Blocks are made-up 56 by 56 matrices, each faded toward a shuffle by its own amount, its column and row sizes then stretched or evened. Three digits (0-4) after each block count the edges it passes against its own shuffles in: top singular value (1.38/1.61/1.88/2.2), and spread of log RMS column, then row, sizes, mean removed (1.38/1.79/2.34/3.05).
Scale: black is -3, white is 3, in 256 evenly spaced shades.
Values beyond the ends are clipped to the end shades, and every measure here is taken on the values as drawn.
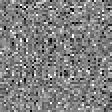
3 2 0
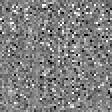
0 2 1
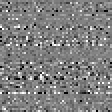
2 0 4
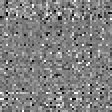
3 2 3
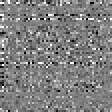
3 2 4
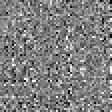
1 3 1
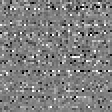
1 0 4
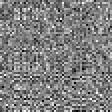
4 0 2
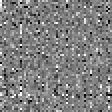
1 4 1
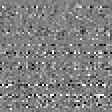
3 0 4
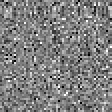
4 2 0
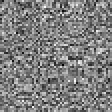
3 0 1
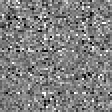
1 1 2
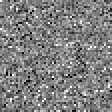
0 0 1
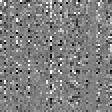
0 4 2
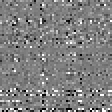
3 2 4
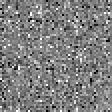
1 2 1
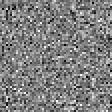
3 1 0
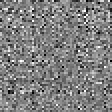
3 2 3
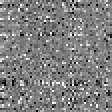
4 2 2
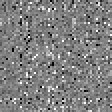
1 2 1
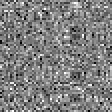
4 0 1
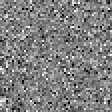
1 1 1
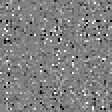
1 2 2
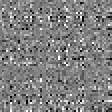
3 3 3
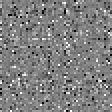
2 1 1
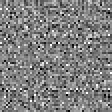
3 0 1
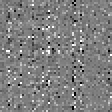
1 3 0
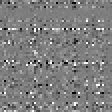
2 3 4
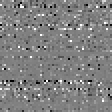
1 0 4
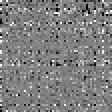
2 3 4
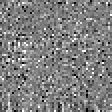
3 1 1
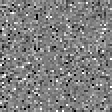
0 1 0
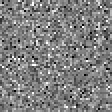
0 1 1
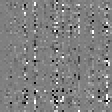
1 4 2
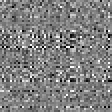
4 1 4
